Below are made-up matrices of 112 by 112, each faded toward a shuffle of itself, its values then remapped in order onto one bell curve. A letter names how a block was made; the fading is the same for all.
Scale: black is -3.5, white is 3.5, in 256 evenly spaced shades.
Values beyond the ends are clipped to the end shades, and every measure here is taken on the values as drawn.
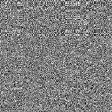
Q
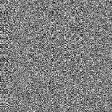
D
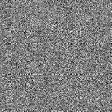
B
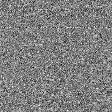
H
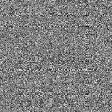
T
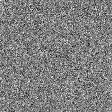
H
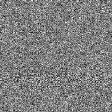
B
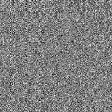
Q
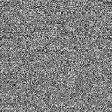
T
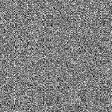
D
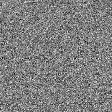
H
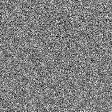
H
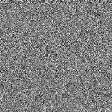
B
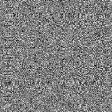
Q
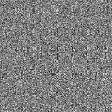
Q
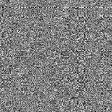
Q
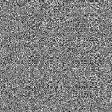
B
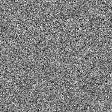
H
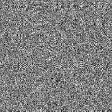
B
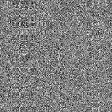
D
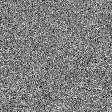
H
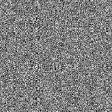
D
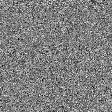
H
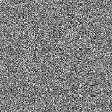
Q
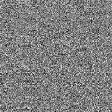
B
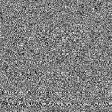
T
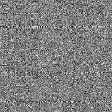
T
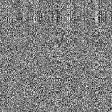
D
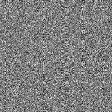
D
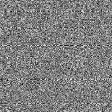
T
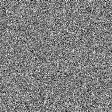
H
